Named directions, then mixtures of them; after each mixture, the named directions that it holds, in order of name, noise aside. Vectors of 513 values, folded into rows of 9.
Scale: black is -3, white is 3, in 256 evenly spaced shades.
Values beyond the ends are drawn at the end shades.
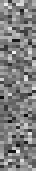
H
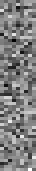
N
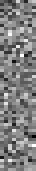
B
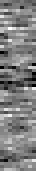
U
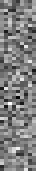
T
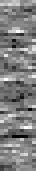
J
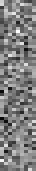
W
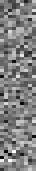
B, T, W.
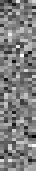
B.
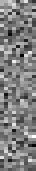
B.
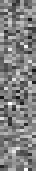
T.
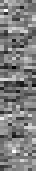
J, T, U.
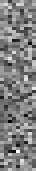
H.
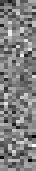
B.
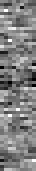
U.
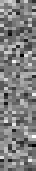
B.
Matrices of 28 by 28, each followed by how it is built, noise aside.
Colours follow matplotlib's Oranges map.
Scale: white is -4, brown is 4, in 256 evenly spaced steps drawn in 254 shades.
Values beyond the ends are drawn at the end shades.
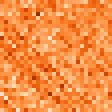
Toeplitz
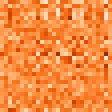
low rank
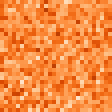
repeating rows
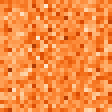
repeating rows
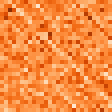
Toeplitz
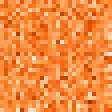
low rank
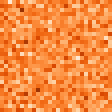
repeating rows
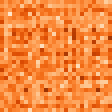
blocks
